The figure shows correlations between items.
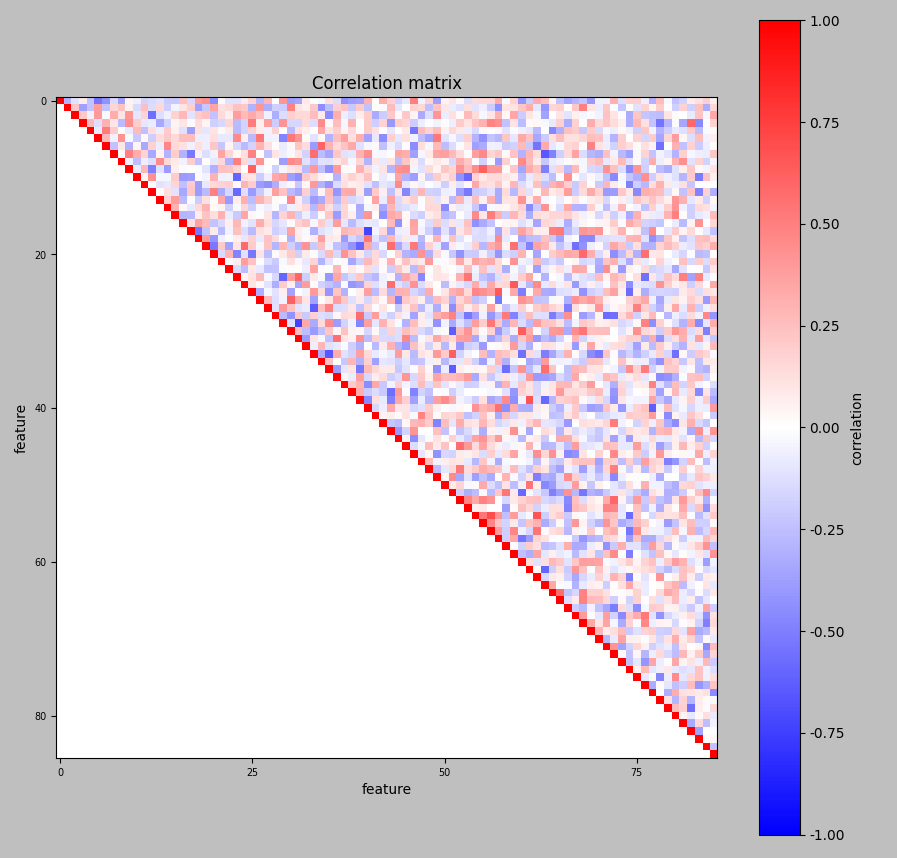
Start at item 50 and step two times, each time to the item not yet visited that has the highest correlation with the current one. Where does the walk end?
39
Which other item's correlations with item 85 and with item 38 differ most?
43
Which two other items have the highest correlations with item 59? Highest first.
24, 19
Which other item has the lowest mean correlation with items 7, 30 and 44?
63
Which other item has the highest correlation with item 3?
82
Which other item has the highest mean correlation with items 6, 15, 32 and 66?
14
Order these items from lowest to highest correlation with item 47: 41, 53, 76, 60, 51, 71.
53, 60, 51, 71, 76, 41
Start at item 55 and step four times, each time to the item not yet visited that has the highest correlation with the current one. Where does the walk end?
40
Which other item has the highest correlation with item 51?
33
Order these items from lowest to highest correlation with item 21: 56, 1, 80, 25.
80, 1, 25, 56
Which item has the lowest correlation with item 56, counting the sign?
74
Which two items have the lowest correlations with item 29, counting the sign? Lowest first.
31, 23
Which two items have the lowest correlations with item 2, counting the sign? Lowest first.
12, 35
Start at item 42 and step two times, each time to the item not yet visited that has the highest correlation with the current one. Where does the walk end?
52
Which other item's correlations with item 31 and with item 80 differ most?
36
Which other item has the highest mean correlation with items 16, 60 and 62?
46
